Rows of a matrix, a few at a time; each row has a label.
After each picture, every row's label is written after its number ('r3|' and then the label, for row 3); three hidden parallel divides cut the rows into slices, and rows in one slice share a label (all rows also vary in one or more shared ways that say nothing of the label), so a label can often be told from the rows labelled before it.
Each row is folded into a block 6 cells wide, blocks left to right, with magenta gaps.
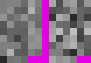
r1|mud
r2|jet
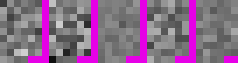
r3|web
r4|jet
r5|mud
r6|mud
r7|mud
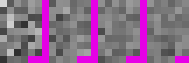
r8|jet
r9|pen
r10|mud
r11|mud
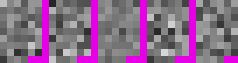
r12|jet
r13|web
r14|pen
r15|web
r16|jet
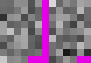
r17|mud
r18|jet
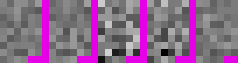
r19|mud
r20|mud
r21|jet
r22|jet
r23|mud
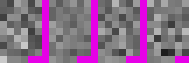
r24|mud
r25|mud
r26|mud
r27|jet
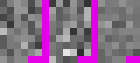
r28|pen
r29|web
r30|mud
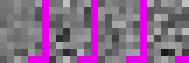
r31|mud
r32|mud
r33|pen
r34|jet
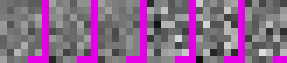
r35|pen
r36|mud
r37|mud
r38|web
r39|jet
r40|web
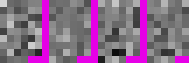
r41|jet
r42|pen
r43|jet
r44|mud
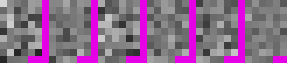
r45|jet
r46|mud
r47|jet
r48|pen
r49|web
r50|pen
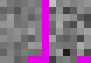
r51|mud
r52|jet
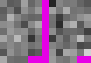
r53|mud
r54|web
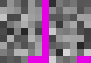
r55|web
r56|web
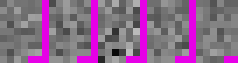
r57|pen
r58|pen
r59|jet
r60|pen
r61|pen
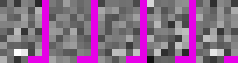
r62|web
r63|mud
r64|web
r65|jet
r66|web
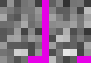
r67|web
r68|web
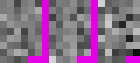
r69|pen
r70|pen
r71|jet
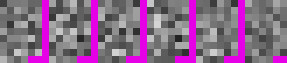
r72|web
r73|jet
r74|web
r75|jet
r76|pen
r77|mud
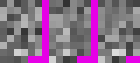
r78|web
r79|pen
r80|web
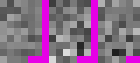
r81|mud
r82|web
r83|jet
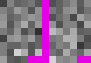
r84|web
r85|pen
